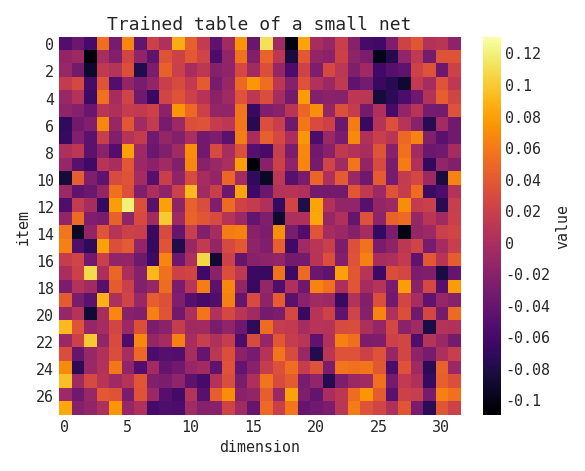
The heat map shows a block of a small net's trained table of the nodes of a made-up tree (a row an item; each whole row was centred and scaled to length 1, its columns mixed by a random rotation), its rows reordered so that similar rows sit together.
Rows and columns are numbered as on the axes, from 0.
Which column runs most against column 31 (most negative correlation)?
19
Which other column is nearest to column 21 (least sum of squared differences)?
11
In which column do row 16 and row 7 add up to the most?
23
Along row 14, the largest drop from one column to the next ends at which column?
1
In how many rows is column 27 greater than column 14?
16
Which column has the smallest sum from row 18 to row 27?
29
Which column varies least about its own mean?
21
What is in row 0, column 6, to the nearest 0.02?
-0.04
